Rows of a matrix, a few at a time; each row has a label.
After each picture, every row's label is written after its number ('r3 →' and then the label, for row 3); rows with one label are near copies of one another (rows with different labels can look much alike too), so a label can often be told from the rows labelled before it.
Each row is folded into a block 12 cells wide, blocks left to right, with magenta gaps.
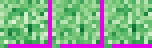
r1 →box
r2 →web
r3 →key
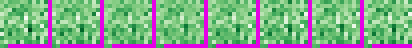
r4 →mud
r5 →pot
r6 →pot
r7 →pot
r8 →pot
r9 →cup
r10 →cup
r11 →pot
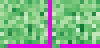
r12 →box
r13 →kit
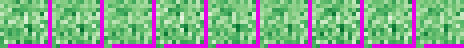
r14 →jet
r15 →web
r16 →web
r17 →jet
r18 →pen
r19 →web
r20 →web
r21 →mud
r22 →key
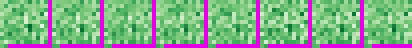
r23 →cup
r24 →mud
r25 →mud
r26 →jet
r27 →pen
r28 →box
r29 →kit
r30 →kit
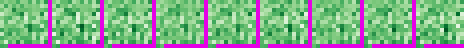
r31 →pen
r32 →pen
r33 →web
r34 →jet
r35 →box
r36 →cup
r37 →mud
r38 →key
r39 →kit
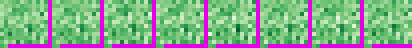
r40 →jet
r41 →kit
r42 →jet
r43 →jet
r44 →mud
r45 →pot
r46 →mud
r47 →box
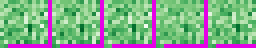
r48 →cup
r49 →key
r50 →cup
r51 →kit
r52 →pen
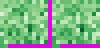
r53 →pot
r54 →kit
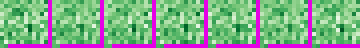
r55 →web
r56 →cup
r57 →cup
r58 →box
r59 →pen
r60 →web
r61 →mud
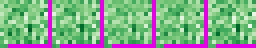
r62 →pot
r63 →pen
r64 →kit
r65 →mud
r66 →cup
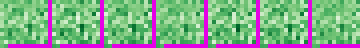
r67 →box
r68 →box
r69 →pen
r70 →kit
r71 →key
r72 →pot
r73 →mud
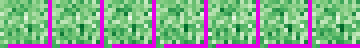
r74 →mud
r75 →pot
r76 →pot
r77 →key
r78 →mud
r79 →web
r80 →pen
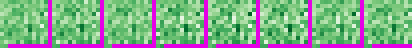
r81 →cup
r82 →key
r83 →key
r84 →mud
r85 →cup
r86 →pot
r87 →cup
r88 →pot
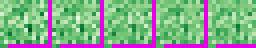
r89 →jet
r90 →mud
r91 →cup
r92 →web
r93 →box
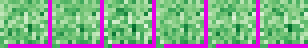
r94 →box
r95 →kit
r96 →web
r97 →pot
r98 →pot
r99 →pen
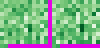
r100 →mud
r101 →key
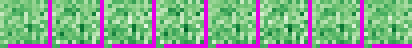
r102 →pen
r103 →key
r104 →cup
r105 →key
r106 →key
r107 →jet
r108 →box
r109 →mud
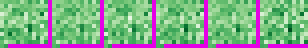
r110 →box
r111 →key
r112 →mud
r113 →kit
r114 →kit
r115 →key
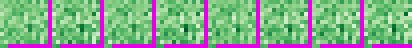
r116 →pen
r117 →pen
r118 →key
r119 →kit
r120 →mud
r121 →cup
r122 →cup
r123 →kit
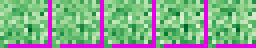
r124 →kit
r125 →pen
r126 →pot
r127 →box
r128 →web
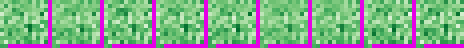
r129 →pen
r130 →kit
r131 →web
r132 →pen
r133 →kit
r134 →kit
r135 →pen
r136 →pot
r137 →box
